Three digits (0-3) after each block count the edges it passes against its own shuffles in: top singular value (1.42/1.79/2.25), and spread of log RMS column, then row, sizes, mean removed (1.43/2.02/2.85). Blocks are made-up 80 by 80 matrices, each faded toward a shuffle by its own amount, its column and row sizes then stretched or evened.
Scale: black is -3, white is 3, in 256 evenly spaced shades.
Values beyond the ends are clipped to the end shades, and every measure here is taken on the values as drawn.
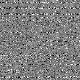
0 0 3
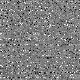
1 0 2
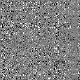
0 3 2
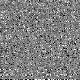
2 0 2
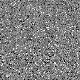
1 0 1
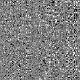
2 2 1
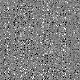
1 2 1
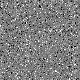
0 1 0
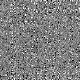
1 2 1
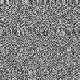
3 0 1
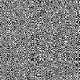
3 2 1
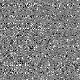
2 1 2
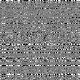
3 0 3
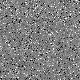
0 0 0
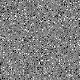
1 1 1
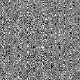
2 3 1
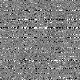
3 1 3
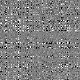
1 3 3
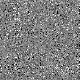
0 2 1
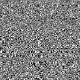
2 1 2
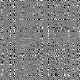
3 3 3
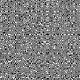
3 1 2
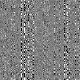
3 3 1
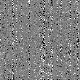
0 3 0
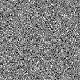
2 0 0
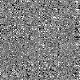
1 2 2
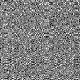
3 0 2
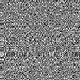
3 0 1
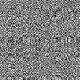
3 1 0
